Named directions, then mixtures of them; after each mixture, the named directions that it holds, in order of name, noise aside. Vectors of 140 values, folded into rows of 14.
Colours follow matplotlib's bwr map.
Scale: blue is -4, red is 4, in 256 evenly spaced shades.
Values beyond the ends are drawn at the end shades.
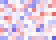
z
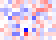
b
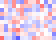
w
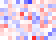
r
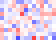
r, w, z.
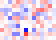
b.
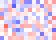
r, w.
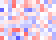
b, w.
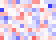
r, w, z.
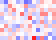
r, z.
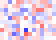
b.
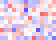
r, z.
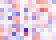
b, w.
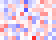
b, r, z.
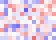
b, r, z.
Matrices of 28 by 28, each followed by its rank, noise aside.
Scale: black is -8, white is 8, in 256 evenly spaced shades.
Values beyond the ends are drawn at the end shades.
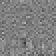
six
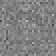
five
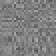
three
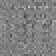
six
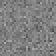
six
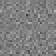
five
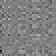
three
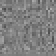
five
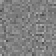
six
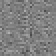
five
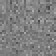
five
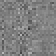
four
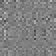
four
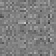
four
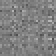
three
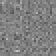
five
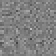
five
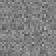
five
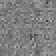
six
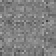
three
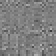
four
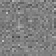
five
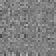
five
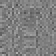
four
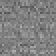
four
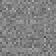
six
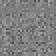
six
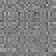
four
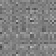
four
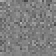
four
